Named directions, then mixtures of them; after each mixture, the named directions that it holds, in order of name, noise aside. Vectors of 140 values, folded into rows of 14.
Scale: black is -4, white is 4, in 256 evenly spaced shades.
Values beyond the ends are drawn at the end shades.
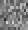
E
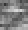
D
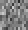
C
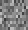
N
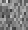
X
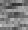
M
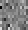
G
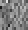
G, X.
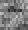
D, N.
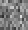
E, X.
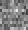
D, N.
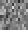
C, E.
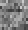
D, G, X.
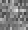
D, N, X.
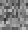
C, E, M.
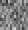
X.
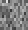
X.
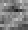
D.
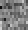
G, M.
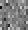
G.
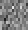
C, E, G.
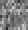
C, D.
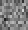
E, N.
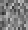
C.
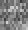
D, E.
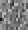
C, N, X.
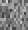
X.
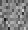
E, N.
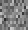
N.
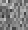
X.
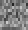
C, E, M.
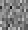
C, E, G.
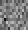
E, N.
